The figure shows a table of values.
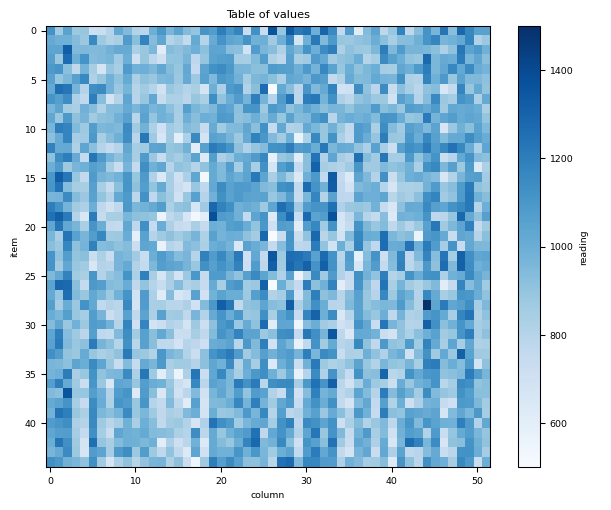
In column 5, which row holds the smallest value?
24
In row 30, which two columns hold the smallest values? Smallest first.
29, 26
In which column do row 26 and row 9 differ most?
26
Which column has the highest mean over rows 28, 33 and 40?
44
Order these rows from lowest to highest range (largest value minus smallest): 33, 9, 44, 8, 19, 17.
8, 9, 17, 33, 44, 19
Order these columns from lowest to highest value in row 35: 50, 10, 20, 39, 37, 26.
10, 37, 26, 50, 20, 39
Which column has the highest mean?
31
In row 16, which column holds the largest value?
33
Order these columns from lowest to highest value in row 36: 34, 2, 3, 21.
34, 3, 21, 2
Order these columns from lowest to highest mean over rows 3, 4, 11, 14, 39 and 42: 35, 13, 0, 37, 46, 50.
13, 35, 46, 37, 50, 0
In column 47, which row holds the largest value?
12
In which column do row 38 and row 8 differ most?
16
